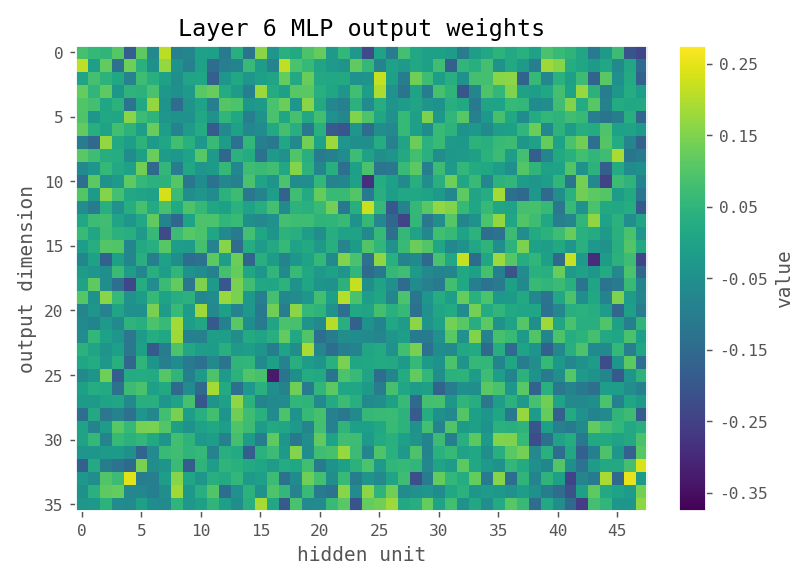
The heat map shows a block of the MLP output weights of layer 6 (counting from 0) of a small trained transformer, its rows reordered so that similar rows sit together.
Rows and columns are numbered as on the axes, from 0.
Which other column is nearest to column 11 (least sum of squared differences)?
15
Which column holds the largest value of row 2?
25
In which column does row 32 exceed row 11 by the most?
47
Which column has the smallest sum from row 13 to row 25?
4
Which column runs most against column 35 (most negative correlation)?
14
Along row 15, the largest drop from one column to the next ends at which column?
13
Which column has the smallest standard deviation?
1
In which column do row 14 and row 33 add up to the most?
46
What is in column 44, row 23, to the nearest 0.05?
-0.05
